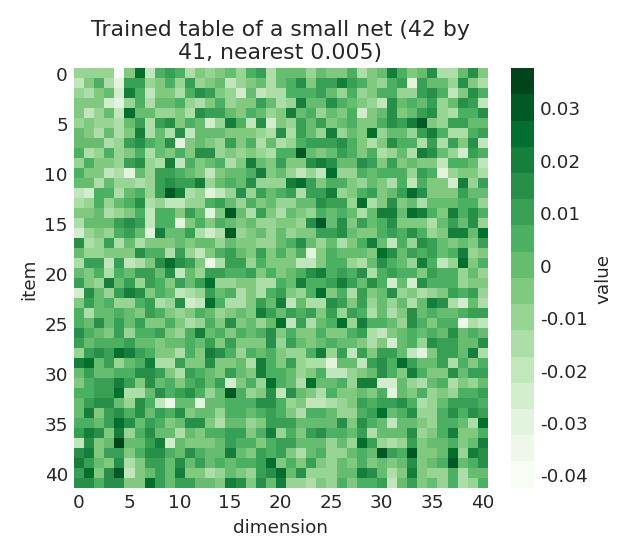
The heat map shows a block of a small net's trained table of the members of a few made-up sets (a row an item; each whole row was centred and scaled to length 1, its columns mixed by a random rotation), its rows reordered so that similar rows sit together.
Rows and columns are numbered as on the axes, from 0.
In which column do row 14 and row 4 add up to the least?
28
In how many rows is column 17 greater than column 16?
18
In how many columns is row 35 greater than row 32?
16
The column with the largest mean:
6
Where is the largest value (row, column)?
37, 4
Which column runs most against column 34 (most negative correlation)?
19
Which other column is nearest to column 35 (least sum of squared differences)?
27
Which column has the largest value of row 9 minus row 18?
23
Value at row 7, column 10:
-0.03
